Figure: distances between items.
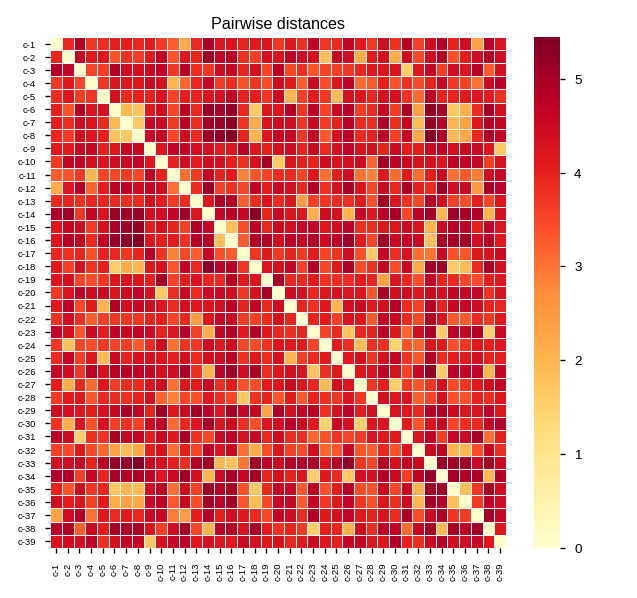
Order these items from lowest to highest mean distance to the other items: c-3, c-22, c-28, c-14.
c-28, c-22, c-3, c-14
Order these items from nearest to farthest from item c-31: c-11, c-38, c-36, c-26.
c-38, c-26, c-11, c-36
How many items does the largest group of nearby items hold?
7
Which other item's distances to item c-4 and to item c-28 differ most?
c-17
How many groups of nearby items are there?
13
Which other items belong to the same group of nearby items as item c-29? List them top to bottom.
c-19
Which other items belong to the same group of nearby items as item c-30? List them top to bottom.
c-2, c-24, c-27
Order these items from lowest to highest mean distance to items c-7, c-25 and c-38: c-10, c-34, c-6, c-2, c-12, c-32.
c-32, c-34, c-6, c-10, c-2, c-12
